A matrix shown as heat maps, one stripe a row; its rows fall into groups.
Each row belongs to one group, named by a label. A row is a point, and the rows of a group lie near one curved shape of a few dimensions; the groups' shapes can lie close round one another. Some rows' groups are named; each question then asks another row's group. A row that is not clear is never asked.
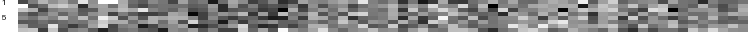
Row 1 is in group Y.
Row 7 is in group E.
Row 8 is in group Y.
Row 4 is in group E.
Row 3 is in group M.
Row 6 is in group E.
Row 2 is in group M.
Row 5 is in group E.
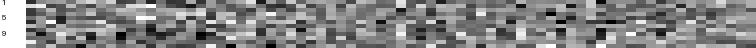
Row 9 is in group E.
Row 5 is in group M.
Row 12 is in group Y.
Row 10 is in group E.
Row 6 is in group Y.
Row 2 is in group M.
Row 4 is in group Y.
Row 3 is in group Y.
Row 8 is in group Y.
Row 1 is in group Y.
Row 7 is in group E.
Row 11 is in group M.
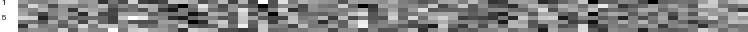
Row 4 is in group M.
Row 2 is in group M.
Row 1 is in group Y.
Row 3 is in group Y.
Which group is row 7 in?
Y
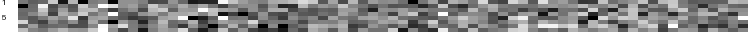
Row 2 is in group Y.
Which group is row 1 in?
E
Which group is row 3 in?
Y
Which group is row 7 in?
E
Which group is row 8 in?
E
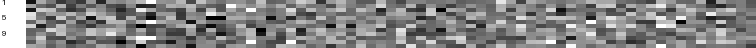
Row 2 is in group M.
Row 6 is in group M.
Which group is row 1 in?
M
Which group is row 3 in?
Y
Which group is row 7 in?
M
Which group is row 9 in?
Y
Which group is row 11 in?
Y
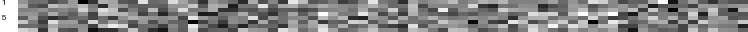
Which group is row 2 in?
Y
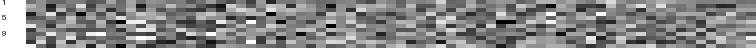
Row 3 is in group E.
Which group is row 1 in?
M
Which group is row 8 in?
M
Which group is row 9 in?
Y
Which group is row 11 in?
Y
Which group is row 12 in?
M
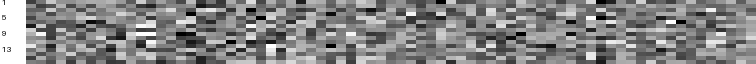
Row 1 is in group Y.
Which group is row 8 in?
M
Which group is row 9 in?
M
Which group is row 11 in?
M
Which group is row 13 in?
Y
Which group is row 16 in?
E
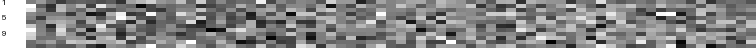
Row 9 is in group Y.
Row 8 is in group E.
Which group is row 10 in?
M
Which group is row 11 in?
E
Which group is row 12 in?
M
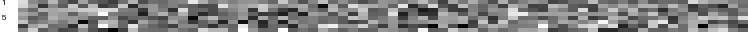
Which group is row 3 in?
Y
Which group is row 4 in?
E
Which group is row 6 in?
M
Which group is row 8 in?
Y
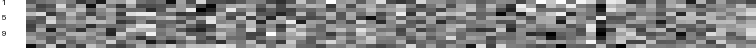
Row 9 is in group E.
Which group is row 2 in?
E
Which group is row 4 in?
M
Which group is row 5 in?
Y
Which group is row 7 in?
M
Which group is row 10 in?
E
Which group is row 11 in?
Y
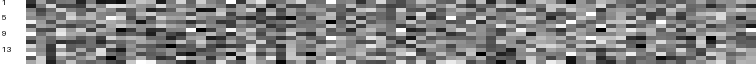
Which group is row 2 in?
Y
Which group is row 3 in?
E
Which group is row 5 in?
E
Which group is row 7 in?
Y
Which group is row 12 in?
Y
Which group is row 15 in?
Y
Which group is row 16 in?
M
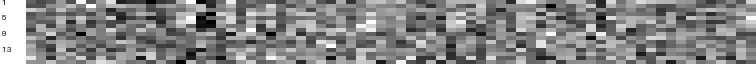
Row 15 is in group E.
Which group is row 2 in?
Y
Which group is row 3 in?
Y
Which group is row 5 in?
E
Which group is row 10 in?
M
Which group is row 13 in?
E
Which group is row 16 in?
Y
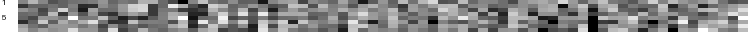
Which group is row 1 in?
M
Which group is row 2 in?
M
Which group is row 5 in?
E
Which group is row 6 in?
Y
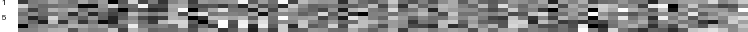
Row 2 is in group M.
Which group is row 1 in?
Y
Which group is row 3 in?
E
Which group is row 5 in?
E
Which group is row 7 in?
Y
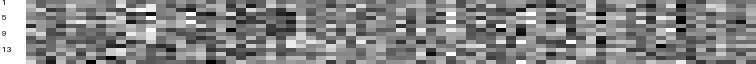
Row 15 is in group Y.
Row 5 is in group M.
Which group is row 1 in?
E
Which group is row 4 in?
E
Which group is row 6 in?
E
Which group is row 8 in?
M
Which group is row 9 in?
M
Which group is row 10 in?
M
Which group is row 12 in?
Y
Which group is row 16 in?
E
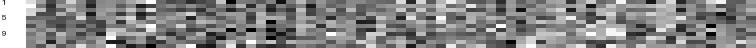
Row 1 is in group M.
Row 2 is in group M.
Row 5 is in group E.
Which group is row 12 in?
E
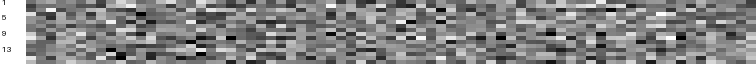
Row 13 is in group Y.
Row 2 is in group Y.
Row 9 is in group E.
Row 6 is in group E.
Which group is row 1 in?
Y
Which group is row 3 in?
Y
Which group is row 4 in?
M
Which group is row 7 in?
M
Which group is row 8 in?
Y
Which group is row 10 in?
M
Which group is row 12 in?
E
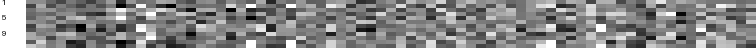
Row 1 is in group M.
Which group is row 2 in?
Y
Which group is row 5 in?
E
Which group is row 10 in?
M
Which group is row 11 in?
Y
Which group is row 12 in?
Y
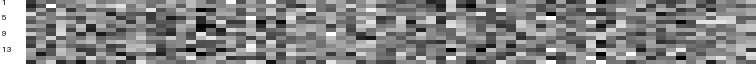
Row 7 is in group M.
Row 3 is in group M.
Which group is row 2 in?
Y
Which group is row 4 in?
Y
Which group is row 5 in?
Y
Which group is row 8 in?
E
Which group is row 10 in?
Y
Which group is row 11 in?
Y
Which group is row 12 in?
M
